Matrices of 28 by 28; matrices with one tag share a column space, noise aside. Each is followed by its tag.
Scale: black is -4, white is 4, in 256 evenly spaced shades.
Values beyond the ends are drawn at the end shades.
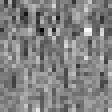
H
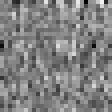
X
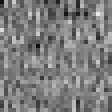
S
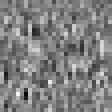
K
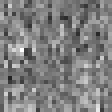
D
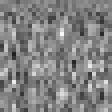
K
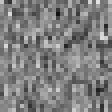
S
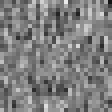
S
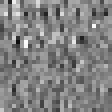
S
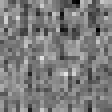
H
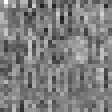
H
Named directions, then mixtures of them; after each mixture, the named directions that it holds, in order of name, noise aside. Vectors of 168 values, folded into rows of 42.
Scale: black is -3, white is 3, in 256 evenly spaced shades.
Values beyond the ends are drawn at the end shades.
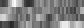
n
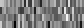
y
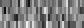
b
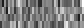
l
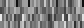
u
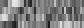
n, y.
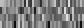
y.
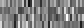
b, y.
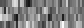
b, n.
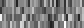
l, u.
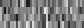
b.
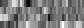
b, n.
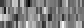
b, n.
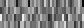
u.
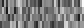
l.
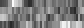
n.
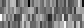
n, u.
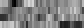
n.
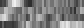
n.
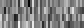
b, y.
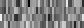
b, u.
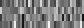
u, y.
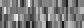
b.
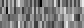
l, y.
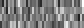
l.
